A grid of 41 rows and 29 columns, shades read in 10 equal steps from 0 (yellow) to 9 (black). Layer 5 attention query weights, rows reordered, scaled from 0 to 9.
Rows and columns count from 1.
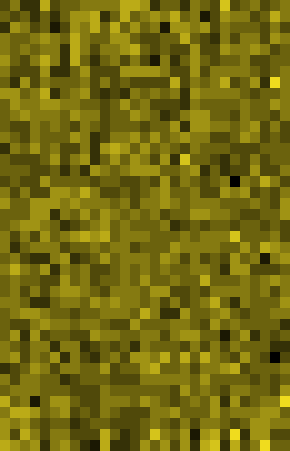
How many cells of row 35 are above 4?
20
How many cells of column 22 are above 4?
21
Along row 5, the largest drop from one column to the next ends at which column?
8
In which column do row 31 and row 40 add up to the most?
23
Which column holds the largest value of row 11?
17
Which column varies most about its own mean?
24
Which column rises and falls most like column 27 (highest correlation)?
22
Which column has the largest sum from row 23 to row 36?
28
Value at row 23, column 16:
5
